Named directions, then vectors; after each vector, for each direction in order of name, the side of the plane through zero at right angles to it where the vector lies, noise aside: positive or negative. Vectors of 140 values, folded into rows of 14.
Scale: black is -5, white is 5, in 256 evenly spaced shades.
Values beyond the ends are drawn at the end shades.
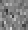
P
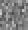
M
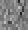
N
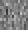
negative, negative, positive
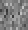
negative, negative, positive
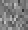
negative, positive, positive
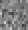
positive, positive, positive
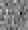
positive, positive, negative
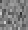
positive, positive, positive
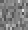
positive, negative, positive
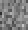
negative, negative, negative
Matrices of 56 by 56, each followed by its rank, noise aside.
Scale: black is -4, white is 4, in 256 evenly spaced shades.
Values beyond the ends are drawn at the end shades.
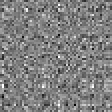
five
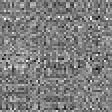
five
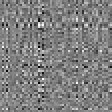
three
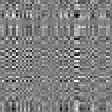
two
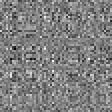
five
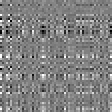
two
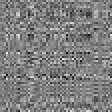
four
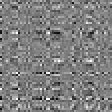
three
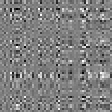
three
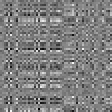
two
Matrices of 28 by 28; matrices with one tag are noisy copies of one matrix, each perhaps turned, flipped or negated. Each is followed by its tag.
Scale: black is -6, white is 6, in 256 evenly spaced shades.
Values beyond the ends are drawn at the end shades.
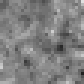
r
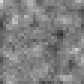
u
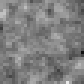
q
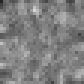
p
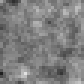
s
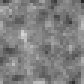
u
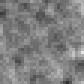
q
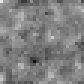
u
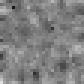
p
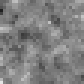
r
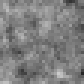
s
